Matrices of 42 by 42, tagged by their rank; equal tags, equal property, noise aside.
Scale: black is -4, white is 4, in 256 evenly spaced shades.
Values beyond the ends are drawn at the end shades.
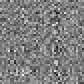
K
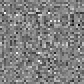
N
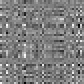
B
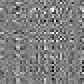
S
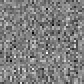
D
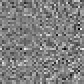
D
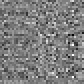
N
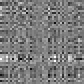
B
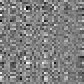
B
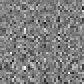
D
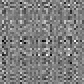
B
